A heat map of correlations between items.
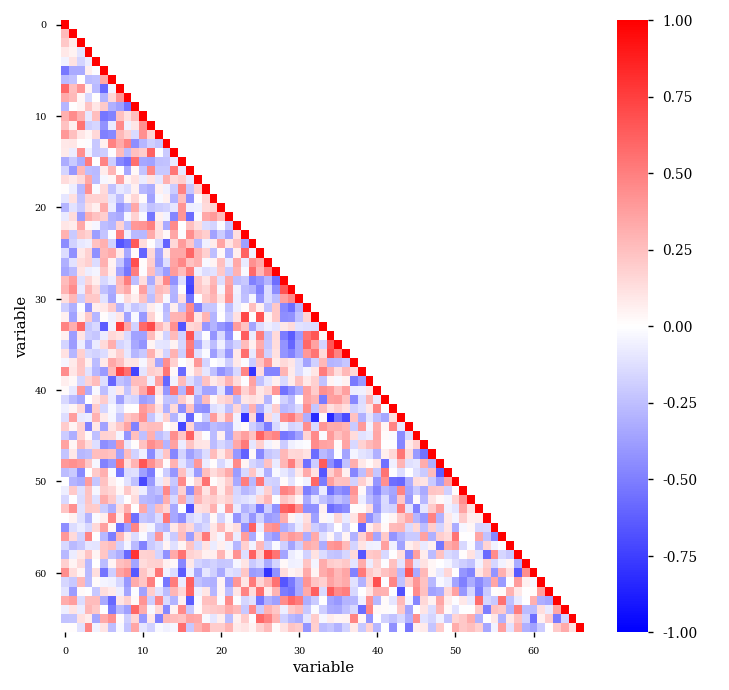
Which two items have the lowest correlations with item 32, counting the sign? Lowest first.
43, 47
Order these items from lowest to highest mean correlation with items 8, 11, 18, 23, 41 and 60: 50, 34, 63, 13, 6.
6, 13, 63, 50, 34
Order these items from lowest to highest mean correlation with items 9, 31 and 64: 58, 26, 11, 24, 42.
11, 42, 26, 58, 24
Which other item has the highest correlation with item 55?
24
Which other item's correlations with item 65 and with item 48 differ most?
10
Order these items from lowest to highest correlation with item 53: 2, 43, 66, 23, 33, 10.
23, 2, 33, 66, 10, 43
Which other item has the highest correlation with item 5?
15
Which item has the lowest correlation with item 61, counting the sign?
28
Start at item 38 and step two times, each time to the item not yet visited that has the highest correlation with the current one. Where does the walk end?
33
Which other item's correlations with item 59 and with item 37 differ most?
60
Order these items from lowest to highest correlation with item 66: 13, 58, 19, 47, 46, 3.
47, 13, 46, 19, 58, 3
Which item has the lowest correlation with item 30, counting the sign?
16
